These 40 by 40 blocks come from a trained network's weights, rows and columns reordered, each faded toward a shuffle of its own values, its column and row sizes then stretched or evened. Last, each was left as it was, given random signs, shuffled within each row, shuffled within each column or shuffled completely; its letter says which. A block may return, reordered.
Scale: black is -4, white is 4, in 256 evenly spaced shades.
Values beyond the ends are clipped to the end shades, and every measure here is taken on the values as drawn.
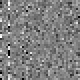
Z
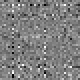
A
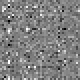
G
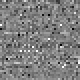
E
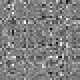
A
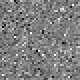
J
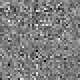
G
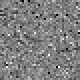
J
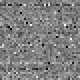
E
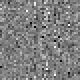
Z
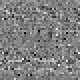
E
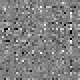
G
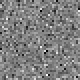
J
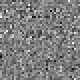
G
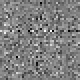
G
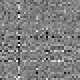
A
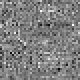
A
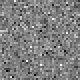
J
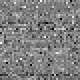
E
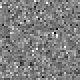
J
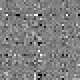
A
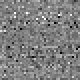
E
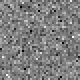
J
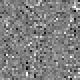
Z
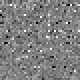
E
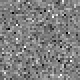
J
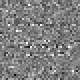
E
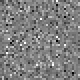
Z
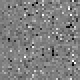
Z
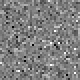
J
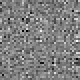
A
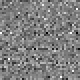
E
